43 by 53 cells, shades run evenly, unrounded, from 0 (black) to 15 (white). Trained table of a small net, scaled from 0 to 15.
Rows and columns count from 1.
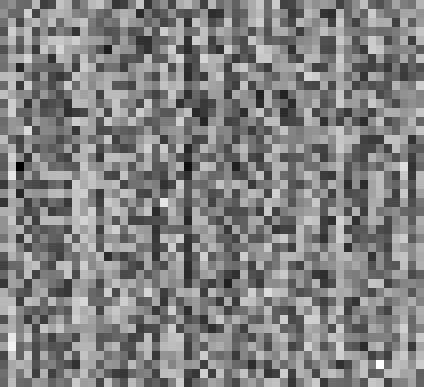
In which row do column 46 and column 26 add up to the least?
14
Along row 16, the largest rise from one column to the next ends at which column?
49
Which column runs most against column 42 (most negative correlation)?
7
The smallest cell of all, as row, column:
19, 3
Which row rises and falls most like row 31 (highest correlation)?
27
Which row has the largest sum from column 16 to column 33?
33
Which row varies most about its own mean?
25
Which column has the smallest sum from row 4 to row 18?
24
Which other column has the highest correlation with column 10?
47
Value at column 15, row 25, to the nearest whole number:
5
